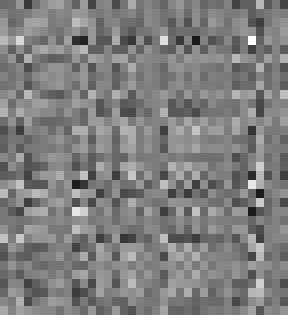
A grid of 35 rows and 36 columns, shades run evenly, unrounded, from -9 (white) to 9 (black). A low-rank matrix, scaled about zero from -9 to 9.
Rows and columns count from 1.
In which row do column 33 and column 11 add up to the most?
5
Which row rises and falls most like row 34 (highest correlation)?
18
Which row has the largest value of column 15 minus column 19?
20
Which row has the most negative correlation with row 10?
11
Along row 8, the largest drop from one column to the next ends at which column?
33
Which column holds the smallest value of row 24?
10
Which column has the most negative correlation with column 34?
8
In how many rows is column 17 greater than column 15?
14
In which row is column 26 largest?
22
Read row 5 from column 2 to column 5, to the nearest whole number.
-2 -6 0 1
